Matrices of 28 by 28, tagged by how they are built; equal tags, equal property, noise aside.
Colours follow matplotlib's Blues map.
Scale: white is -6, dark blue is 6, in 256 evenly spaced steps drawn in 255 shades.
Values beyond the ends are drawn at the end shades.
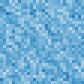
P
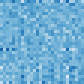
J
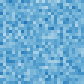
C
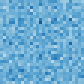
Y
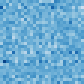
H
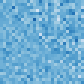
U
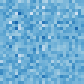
J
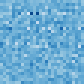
H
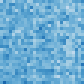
Y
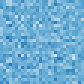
J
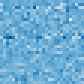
H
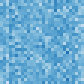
C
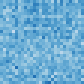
Y
